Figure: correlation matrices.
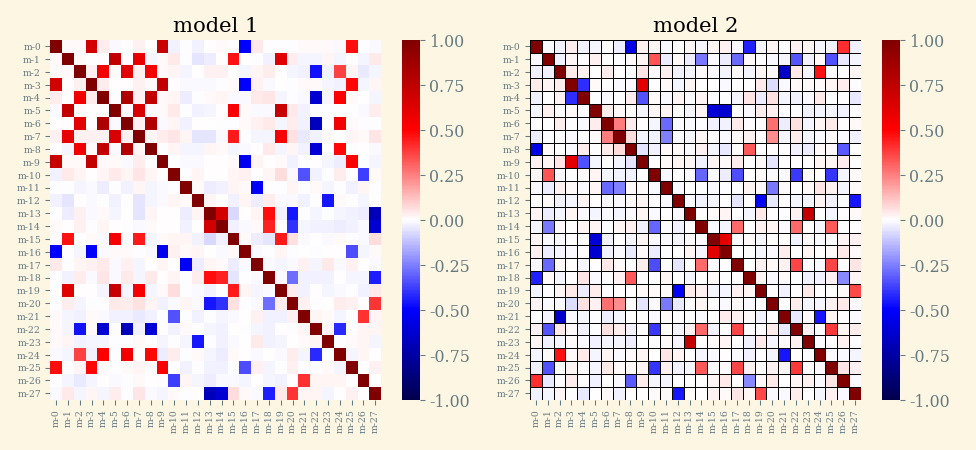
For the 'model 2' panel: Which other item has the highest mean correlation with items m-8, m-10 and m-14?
m-18
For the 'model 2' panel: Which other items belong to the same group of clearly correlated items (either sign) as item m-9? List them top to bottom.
m-3, m-4
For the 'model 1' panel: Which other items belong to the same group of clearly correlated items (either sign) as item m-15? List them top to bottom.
m-1, m-5, m-7, m-19
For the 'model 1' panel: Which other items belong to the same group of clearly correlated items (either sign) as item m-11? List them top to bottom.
m-17
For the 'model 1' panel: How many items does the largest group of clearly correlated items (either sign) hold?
6
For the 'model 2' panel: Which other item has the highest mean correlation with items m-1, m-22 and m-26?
m-0
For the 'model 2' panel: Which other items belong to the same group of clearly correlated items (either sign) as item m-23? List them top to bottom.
m-13
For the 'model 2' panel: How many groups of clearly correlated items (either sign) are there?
8
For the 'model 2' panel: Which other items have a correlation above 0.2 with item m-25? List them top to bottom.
m-14, m-17, m-22
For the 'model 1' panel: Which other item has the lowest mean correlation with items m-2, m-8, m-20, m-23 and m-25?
m-22
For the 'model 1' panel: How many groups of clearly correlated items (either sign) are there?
7
